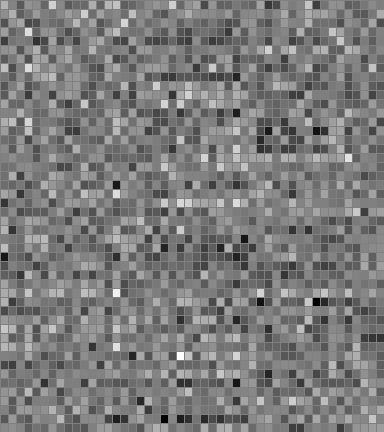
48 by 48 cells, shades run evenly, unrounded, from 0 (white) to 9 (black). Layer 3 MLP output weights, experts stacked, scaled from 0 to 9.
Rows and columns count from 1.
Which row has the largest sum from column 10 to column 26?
47
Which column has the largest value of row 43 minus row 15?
30
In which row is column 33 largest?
34
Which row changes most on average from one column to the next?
15
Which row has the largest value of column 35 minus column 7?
1
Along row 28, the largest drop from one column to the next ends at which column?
29
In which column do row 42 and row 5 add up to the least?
43
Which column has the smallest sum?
7
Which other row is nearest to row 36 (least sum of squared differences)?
32
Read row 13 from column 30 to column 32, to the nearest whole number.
8 4 3
